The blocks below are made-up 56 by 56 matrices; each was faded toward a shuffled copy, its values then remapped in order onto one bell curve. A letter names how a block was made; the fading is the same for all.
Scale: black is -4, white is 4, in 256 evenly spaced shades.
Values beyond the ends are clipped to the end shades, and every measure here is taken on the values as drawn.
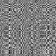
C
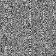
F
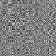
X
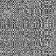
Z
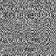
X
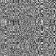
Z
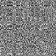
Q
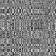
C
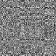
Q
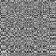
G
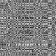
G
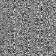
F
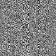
F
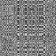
C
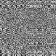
Q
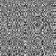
X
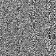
F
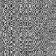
Z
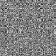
Q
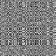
G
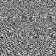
Q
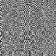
Z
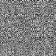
Q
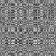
G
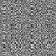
Z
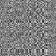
Z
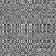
G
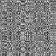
X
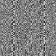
Z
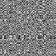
X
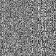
F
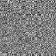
Q
